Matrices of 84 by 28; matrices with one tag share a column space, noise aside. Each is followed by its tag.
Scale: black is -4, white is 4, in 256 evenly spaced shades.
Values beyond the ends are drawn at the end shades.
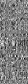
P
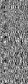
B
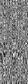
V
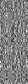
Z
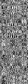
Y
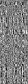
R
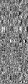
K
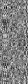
Y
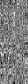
V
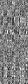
R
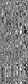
R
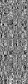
Y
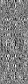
P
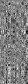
R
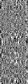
B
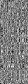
Z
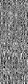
V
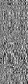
V
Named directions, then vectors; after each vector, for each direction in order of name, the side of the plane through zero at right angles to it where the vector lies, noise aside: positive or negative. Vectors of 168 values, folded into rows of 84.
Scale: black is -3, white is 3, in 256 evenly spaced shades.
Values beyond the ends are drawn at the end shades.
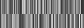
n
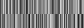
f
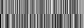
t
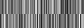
negative, positive, positive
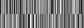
positive, positive, negative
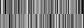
negative, positive, negative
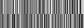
positive, negative, positive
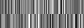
negative, positive, positive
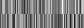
positive, negative, positive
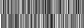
negative, negative, negative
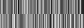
negative, positive, negative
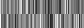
negative, negative, negative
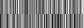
positive, negative, positive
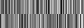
negative, positive, positive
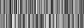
positive, positive, negative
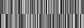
negative, positive, positive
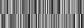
positive, negative, negative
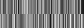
negative, positive, negative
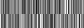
negative, negative, negative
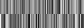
positive, negative, negative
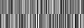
negative, positive, positive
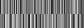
positive, positive, negative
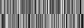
positive, negative, negative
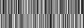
negative, positive, negative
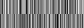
positive, positive, positive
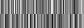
negative, negative, positive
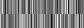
negative, negative, negative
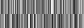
negative, negative, positive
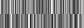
negative, negative, positive
